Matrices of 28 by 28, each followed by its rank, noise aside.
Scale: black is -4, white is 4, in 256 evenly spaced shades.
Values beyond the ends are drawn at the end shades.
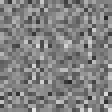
five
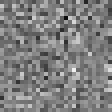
six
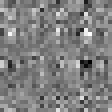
three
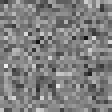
six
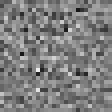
seven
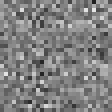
seven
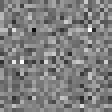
five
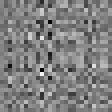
three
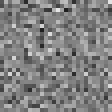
six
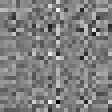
three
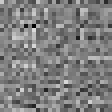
five
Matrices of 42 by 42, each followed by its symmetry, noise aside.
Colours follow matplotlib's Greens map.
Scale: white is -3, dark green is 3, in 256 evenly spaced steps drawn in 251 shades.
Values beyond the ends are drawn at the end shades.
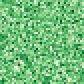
symmetric across the other diagonal.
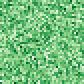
no symmetry.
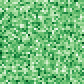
antisymmetric.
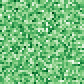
antisymmetric.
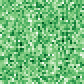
same after a half turn.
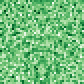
mirrored left to right.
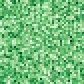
mirrored top to bottom.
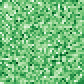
symmetric.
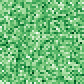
symmetric.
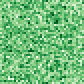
mirrored top to bottom.
